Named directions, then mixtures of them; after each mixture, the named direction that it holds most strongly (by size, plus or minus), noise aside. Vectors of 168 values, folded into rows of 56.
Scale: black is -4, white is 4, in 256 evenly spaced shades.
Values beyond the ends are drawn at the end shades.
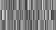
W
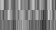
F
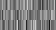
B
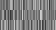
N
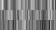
F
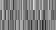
N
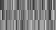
W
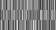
B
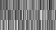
N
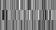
W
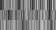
F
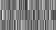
W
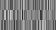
N
